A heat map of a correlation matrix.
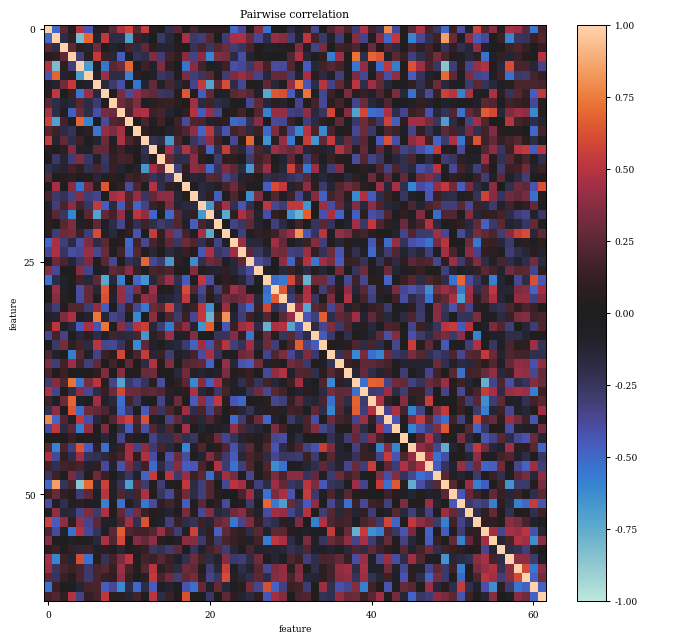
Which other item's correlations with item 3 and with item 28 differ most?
40
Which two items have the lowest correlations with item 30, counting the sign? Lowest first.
32, 20
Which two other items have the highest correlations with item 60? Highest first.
27, 51
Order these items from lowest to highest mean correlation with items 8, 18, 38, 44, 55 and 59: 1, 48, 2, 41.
1, 2, 41, 48
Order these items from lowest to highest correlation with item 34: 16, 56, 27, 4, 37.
16, 56, 37, 4, 27
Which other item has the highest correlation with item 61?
17
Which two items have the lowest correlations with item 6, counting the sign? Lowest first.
20, 11
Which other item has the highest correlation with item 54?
9
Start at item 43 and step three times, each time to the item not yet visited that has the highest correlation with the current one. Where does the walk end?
5
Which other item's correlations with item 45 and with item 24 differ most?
49
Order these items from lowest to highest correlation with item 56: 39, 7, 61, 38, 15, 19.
15, 39, 19, 61, 7, 38
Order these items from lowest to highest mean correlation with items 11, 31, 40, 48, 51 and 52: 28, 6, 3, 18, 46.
46, 18, 28, 6, 3
